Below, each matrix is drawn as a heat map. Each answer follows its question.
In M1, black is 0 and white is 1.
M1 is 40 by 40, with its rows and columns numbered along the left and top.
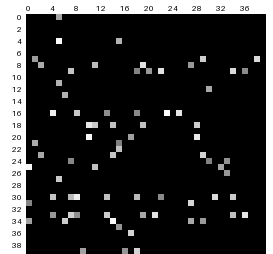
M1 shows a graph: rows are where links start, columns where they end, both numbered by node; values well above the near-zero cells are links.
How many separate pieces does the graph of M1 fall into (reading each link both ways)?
3
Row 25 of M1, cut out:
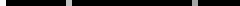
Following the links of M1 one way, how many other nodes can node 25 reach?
4
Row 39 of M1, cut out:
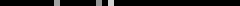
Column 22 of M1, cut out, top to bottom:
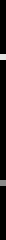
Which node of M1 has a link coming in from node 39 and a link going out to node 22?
node 9
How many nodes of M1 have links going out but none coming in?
5
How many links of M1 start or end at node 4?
5
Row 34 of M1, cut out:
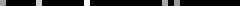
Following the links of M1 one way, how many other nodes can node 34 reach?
6
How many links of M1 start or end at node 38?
1
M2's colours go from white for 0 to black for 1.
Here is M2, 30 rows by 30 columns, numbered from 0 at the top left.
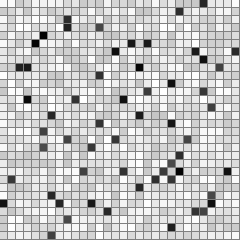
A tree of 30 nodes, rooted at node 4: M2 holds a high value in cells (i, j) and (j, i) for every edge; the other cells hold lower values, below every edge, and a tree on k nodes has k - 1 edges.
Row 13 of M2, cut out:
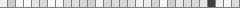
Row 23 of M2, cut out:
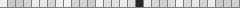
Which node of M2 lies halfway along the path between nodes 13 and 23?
6
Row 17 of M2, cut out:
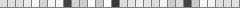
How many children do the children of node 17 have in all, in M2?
3
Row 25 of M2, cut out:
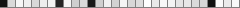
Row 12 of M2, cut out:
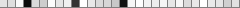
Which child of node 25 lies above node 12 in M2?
26
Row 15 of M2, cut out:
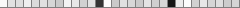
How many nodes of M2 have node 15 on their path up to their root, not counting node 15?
7
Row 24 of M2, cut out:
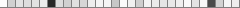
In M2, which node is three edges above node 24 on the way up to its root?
11
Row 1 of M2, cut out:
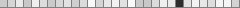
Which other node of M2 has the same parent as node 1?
19
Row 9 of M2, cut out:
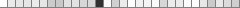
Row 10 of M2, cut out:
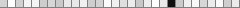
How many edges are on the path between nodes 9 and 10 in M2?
4
